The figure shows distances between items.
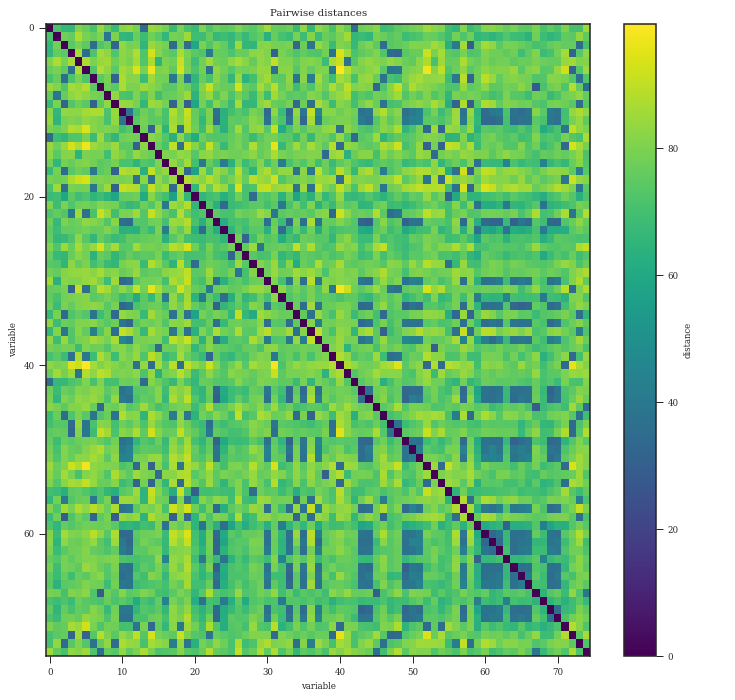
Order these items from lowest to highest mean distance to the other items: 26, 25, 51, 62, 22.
62, 51, 25, 22, 26
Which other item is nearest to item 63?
59
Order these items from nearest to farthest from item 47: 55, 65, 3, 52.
3, 65, 55, 52
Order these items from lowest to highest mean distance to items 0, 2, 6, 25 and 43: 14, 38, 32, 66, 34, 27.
34, 27, 66, 32, 38, 14
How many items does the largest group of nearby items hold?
21
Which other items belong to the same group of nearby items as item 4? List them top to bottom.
41
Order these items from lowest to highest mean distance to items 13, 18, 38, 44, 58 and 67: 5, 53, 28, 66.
66, 53, 28, 5
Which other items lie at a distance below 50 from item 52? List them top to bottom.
12, 14, 18, 40, 54, 71
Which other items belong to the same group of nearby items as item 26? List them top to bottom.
29
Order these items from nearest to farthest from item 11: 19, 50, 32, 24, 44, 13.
44, 50, 24, 32, 13, 19
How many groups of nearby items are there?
13
